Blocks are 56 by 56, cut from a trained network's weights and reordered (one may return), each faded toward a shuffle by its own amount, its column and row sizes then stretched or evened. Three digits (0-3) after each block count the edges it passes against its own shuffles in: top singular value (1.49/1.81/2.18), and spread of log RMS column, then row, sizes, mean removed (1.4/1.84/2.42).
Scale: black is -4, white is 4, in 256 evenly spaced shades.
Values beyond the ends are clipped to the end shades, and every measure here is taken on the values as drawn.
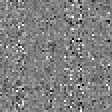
0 3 1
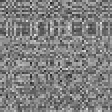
3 1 1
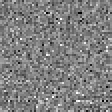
0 0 1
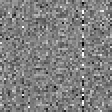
1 2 0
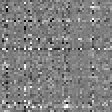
2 3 2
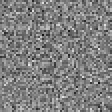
2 1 0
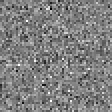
1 1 0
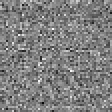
1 1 0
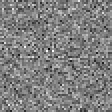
1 0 0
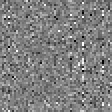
1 2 0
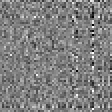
3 2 1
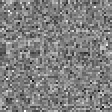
2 0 0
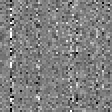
2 3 0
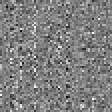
2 3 0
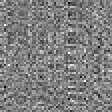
3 2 1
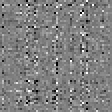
2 3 2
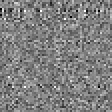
2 0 2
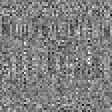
2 1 2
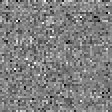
1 1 1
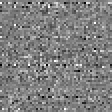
1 1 3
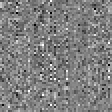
0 3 0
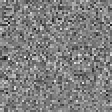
1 0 2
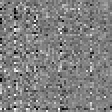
2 3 1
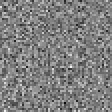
2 2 0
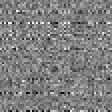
3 0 3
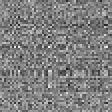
3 1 2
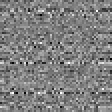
3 1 3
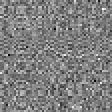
3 0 2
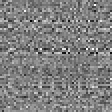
3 0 3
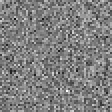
1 0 0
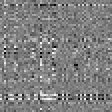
3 1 3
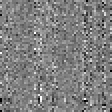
1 3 0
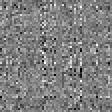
2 3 1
